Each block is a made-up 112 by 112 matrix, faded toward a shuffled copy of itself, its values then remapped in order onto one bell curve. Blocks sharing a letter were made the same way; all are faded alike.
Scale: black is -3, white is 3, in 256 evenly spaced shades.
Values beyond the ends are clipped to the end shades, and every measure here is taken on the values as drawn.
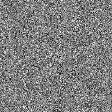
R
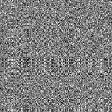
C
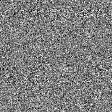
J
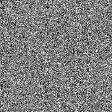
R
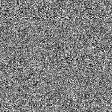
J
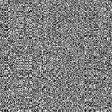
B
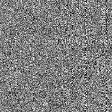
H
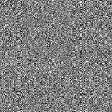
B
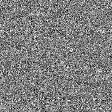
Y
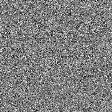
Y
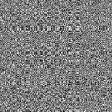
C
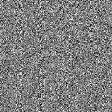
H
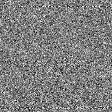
Y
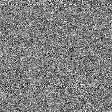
Y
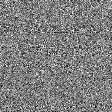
Y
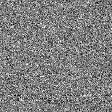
Y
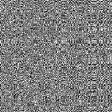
B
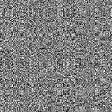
B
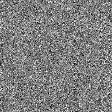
R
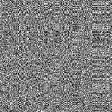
C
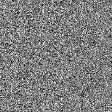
R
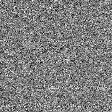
Y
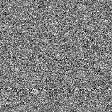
J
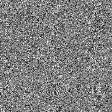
R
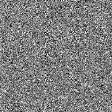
R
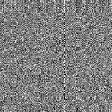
B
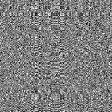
B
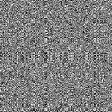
C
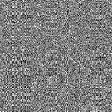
B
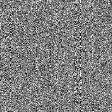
H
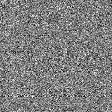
J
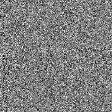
R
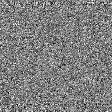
J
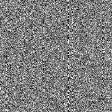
H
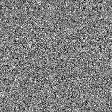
J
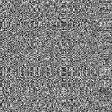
B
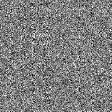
H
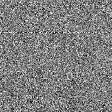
J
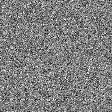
J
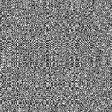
C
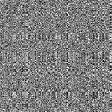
B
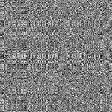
C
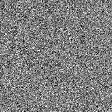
J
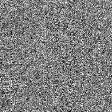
H
